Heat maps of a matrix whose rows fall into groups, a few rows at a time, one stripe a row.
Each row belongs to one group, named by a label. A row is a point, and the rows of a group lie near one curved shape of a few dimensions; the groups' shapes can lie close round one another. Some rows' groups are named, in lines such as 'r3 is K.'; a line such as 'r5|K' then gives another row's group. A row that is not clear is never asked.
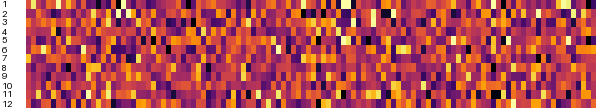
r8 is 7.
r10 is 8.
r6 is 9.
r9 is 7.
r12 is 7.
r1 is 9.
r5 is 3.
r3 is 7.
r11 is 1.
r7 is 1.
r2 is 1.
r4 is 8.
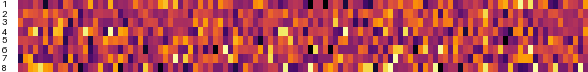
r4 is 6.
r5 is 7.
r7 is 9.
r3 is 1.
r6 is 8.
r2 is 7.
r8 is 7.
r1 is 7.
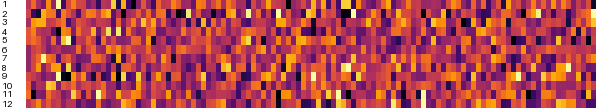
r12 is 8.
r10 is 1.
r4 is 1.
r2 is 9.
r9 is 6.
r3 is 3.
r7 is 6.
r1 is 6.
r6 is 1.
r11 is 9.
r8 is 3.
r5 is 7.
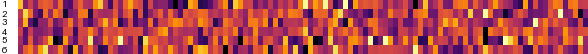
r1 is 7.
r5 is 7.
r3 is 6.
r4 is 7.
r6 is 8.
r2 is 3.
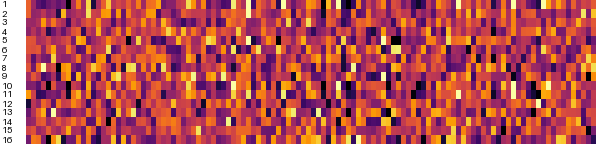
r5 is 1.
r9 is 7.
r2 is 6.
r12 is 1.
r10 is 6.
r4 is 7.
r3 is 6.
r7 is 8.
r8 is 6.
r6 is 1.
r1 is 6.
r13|6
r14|1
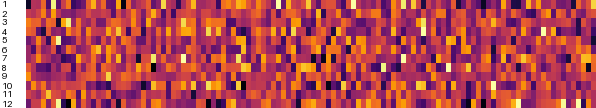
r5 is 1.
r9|1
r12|6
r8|7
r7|9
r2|6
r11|7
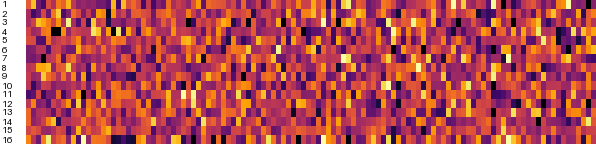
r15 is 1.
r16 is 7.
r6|8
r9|7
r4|1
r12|7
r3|6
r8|6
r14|8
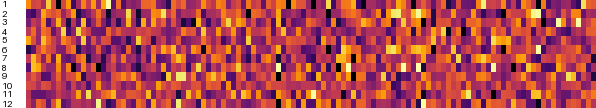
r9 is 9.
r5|7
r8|9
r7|9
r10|1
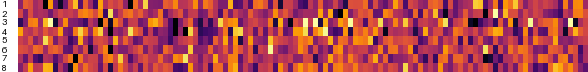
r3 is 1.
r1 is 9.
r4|7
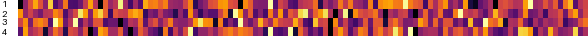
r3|7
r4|9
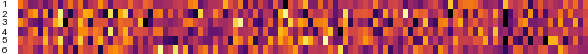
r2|6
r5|7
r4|6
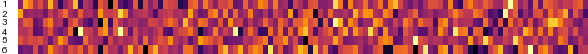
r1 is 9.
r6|8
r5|8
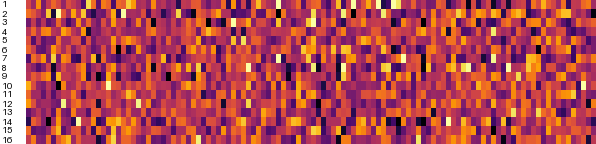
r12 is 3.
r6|1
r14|1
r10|6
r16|9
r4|7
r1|1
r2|9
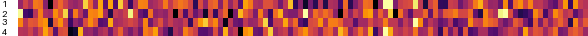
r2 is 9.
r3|8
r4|1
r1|1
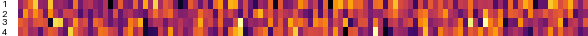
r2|8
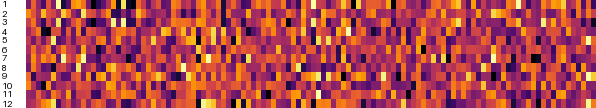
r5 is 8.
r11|7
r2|7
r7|7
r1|6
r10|6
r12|8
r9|8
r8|9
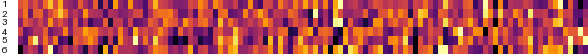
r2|8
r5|6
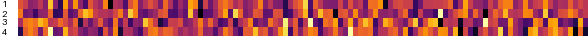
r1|6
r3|7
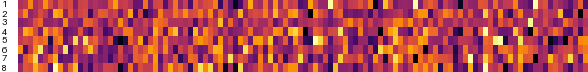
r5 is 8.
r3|1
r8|7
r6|1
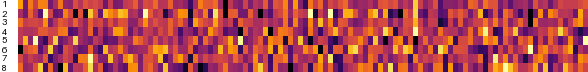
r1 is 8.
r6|1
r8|7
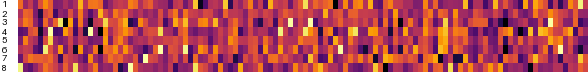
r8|1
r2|1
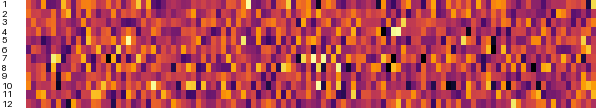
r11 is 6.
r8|6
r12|7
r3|8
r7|1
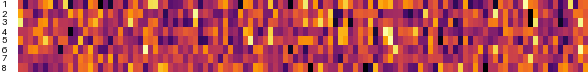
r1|1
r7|1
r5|1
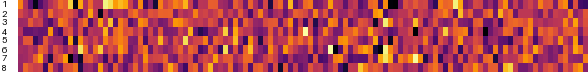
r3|1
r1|9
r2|1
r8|9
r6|1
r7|1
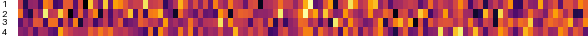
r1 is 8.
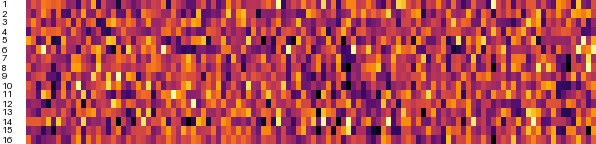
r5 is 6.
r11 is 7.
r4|8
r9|1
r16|7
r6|6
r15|7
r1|9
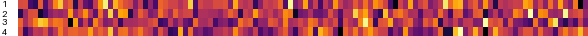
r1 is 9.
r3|7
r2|1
